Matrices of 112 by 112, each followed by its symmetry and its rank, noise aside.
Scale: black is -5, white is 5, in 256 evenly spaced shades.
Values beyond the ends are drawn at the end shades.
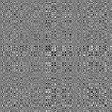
symmetric, rank three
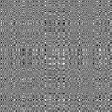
no symmetry, rank three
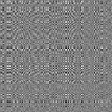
no symmetry, rank two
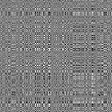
no symmetry, rank two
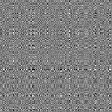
no symmetry, rank three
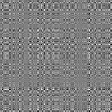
no symmetry, rank two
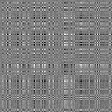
symmetric, rank one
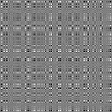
symmetric, rank one
